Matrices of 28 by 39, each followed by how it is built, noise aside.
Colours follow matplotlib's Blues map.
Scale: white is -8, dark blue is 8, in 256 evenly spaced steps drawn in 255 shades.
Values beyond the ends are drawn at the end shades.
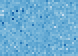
sparse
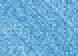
Toeplitz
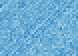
Hankel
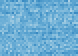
blocks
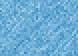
Hankel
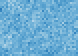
smooth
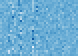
uneven columns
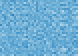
blocks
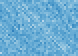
Toeplitz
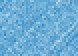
Hankel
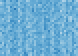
blocks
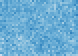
smooth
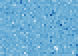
sparse
